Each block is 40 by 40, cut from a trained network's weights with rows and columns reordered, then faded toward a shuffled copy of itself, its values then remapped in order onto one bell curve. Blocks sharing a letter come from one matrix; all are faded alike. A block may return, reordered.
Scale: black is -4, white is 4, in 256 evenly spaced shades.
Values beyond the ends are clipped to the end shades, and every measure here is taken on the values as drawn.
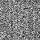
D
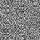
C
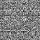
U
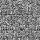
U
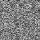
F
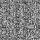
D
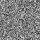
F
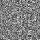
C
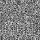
F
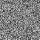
F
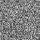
F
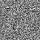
F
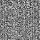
D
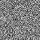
F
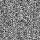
F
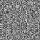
C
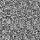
C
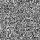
F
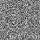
C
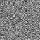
C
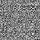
U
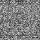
U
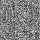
D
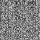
D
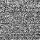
U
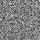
F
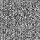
D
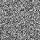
F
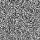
F
